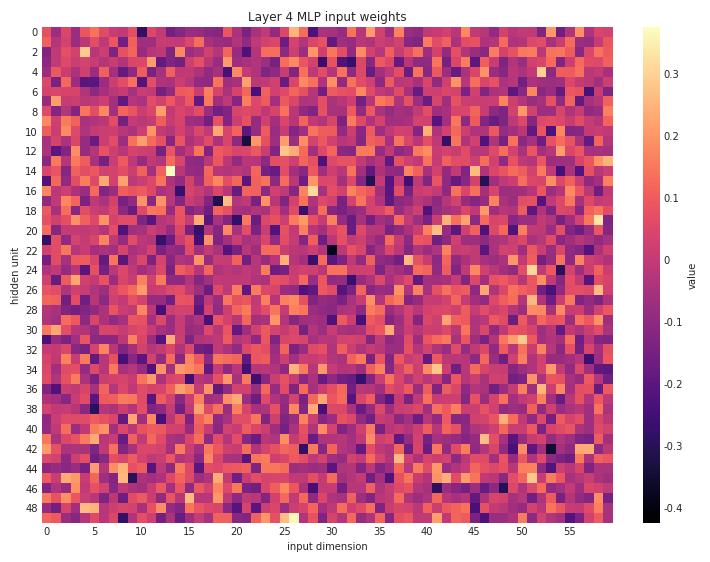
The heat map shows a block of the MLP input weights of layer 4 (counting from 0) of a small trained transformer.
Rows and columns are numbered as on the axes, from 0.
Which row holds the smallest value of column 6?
23
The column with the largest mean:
25
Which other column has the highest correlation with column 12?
29
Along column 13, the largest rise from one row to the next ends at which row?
31
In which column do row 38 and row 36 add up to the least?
5
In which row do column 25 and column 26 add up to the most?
49
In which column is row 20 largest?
41
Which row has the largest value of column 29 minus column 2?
37
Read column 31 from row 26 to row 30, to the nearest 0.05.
-0.2 -0.15 -0.05 0.1 -0.05
